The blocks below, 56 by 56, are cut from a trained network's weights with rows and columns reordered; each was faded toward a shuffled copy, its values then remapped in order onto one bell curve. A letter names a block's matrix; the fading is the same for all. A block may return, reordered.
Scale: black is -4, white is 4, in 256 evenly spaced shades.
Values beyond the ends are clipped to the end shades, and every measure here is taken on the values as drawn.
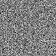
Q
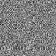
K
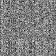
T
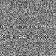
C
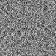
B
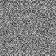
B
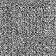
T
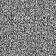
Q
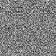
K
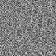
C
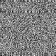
K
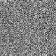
K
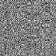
C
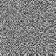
K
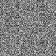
B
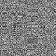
C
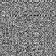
C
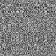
C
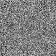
Q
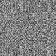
B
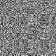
K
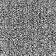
Q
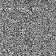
T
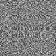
K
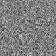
B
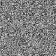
Q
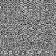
K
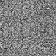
B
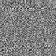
C
